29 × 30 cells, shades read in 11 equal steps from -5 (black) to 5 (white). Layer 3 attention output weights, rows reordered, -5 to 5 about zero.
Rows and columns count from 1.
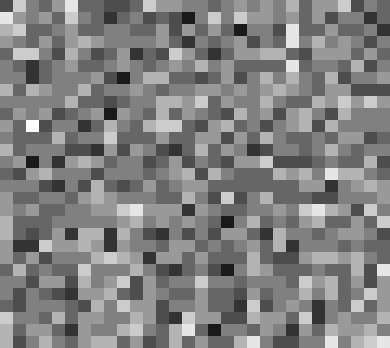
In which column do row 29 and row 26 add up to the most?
20
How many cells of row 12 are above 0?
9
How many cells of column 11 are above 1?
5
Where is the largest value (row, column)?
11, 3
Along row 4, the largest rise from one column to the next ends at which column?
23
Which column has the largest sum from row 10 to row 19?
24
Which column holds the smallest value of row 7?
10
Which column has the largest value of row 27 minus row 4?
15
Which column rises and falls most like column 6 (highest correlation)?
2
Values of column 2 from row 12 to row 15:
-1 -1 1 -2
